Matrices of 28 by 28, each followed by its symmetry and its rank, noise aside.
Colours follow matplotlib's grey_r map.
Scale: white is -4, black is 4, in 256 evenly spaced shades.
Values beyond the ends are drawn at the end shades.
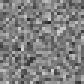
antisymmetric, rank eight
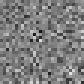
symmetric, rank six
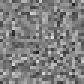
antisymmetric, rank eight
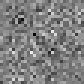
symmetric, rank six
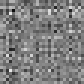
antisymmetric, rank four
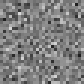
no symmetry, rank eight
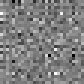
antisymmetric, rank six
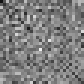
symmetric, rank eight
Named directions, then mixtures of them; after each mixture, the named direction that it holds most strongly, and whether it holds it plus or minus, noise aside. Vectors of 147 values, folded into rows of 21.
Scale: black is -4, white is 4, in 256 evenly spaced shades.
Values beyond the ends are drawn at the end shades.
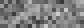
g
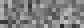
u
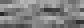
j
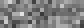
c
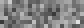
u, plus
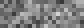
g, plus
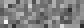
c, plus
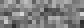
c, plus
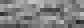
j, plus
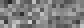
c, minus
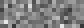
u, minus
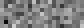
c, minus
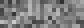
g, plus
